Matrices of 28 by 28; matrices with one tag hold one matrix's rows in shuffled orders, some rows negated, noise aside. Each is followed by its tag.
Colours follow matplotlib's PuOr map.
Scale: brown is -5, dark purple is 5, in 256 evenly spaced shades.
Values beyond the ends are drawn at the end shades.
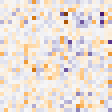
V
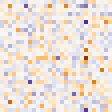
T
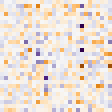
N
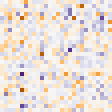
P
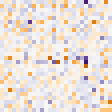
T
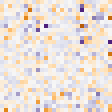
N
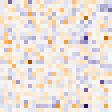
T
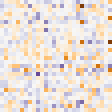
N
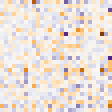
V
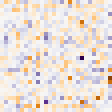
N
